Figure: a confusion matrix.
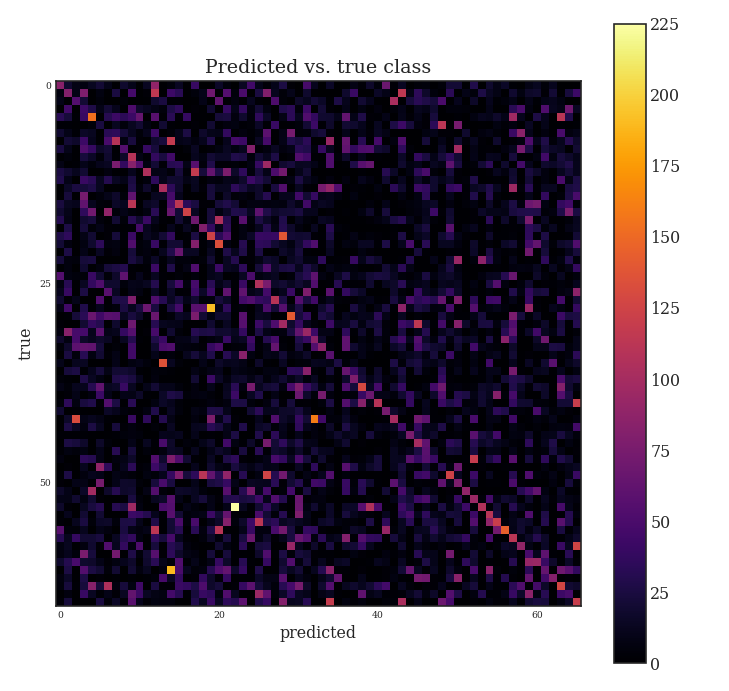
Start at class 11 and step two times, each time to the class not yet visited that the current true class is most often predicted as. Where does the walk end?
20
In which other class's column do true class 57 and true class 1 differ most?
43
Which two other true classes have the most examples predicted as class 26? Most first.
49, 10
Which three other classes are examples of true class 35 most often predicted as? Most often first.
13, 62, 54
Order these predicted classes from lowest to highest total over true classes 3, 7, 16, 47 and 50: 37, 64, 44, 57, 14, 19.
37, 44, 19, 57, 64, 14
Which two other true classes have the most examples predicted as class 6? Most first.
63, 16
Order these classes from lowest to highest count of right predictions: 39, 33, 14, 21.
21, 14, 39, 33
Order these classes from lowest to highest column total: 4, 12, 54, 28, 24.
24, 54, 4, 28, 12
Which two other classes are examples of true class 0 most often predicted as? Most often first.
12, 41
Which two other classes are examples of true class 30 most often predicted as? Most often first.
45, 28
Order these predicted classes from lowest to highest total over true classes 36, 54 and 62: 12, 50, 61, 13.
12, 13, 61, 50
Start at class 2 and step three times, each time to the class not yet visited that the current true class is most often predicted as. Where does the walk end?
56
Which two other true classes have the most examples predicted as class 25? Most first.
55, 64
